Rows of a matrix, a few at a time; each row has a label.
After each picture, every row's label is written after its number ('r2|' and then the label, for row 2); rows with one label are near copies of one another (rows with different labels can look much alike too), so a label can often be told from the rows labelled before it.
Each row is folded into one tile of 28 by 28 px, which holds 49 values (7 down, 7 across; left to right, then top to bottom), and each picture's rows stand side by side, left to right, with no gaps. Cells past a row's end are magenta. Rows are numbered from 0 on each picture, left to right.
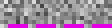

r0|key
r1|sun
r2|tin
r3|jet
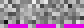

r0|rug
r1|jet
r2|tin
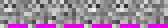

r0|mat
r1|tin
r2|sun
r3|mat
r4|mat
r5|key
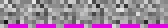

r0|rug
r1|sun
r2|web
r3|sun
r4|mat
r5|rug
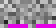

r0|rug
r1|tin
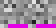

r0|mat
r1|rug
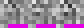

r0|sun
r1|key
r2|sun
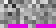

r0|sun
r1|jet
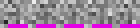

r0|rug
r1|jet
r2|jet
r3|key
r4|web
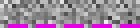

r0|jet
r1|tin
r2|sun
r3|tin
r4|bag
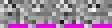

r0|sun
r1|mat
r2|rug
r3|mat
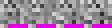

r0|sun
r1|mat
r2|bag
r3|bag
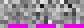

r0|jet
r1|web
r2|sun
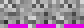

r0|rug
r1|bag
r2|bag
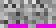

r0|bag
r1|sun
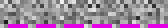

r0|rug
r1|bag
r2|jet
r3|mat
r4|tin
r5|sun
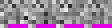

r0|tin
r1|bag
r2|mat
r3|sun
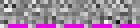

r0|mat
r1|key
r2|mat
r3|tin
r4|rug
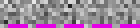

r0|rug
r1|jet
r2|web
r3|key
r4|web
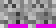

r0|bag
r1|bag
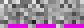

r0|jet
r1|rug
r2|bag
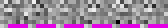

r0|key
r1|sun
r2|key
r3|mat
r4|rug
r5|mat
